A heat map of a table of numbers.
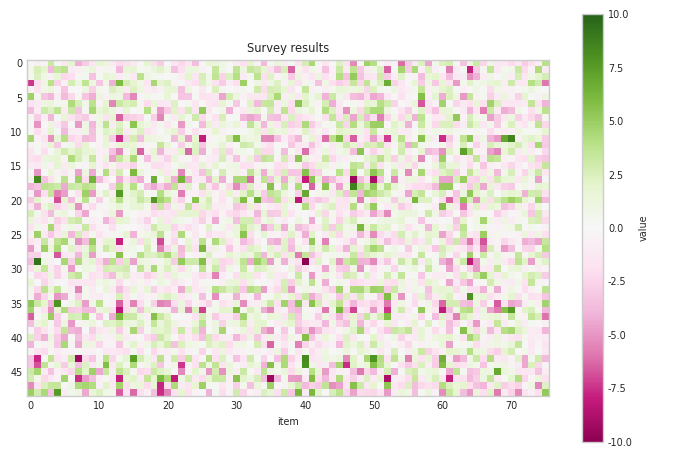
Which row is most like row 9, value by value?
16
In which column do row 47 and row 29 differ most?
1
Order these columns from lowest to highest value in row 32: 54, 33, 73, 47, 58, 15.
47, 15, 33, 54, 58, 73
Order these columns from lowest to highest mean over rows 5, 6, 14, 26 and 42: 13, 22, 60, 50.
22, 13, 50, 60
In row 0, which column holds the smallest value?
54
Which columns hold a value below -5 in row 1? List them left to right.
38, 52, 61, 64
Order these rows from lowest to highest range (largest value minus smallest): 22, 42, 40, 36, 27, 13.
42, 22, 40, 27, 13, 36
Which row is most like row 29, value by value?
25
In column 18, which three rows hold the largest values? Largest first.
20, 17, 37
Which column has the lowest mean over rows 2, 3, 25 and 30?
48
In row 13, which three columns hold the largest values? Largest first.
63, 48, 64
